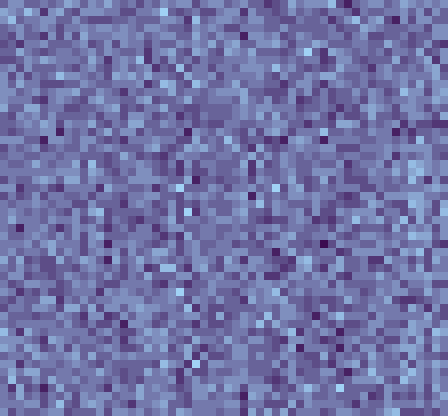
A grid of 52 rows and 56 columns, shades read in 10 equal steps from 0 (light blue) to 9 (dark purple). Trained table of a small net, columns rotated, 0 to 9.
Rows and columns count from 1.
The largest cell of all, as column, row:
41, 31
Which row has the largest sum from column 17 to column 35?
22
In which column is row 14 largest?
43
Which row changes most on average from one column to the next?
33
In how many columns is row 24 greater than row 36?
23
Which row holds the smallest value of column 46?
4
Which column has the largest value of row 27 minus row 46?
25
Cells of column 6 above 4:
28
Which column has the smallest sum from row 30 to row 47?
53
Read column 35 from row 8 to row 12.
4 1 6 5 6
